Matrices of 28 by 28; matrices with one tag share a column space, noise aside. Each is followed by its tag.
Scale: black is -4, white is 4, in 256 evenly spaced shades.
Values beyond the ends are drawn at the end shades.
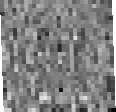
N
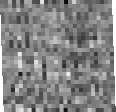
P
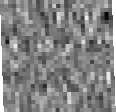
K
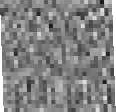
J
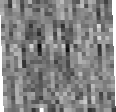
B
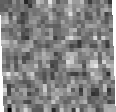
P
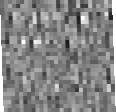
K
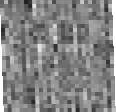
B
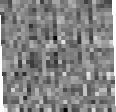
P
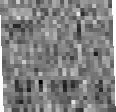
J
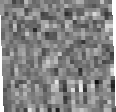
J
